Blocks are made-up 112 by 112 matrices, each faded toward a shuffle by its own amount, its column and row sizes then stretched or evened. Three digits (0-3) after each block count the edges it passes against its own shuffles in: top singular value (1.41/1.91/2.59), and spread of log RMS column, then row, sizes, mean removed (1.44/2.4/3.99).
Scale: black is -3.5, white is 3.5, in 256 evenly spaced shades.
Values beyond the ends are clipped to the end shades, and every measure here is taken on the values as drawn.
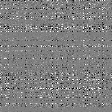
1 2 3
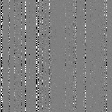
3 3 0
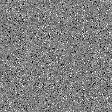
0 1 0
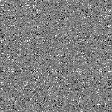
2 1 1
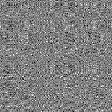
3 0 1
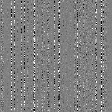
2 3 0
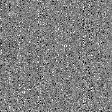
0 2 0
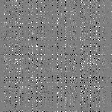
2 3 2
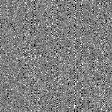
2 2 0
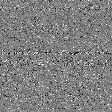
0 0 2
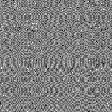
3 0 0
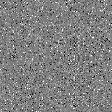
2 1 0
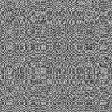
3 1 1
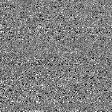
0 1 2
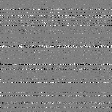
2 1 3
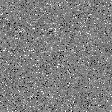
1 0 1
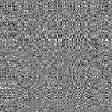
3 1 2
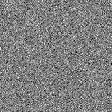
2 0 0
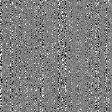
2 3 0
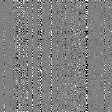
3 3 1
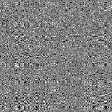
3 1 2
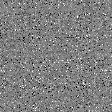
0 1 1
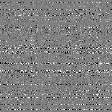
2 1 3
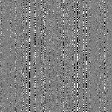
3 3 0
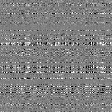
3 1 3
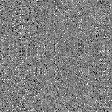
2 1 0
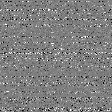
0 0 3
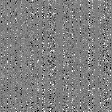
0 3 1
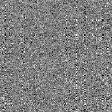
2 2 1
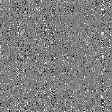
1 2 1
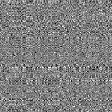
3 0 2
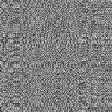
3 1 1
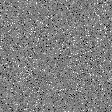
0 0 0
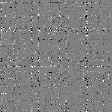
1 2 2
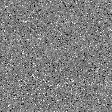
0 0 1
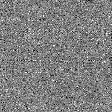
1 0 1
